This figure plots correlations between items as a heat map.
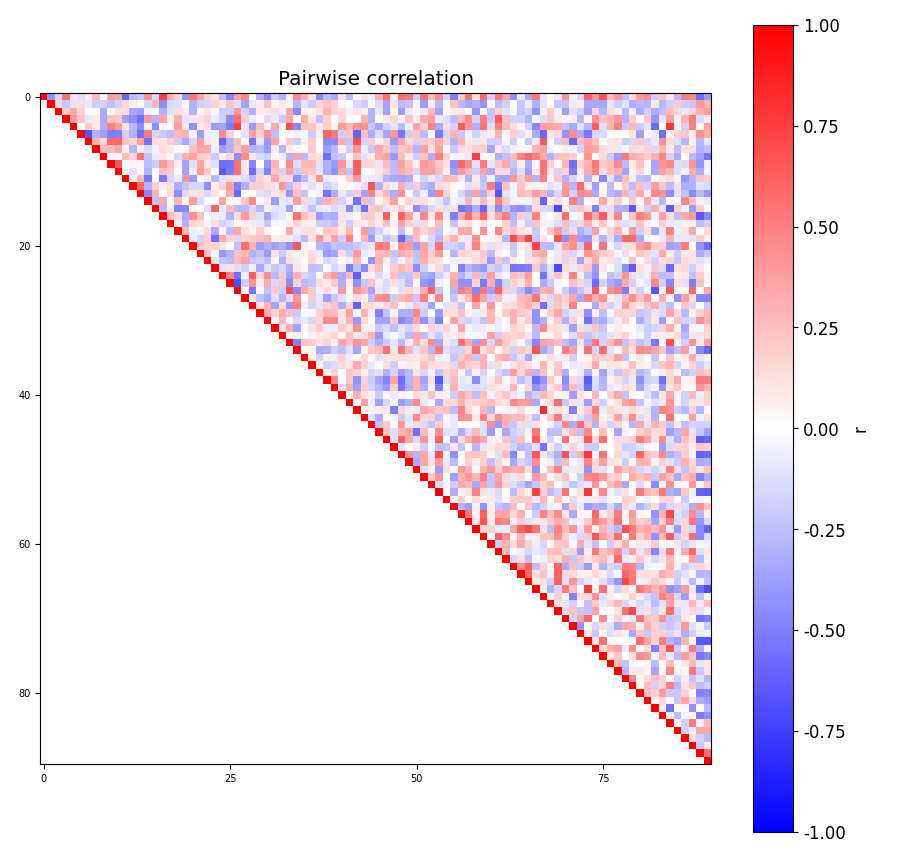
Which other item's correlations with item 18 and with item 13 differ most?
61
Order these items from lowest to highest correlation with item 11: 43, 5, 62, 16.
16, 62, 5, 43
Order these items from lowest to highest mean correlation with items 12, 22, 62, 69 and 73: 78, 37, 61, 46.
37, 61, 78, 46
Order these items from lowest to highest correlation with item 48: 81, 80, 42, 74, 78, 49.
78, 74, 42, 81, 49, 80
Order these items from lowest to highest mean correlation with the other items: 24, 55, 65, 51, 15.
15, 55, 24, 65, 51
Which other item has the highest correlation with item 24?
28
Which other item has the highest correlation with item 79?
69
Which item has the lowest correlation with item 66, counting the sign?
89
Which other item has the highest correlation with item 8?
58
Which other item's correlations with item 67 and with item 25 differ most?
42
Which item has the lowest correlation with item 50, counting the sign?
45
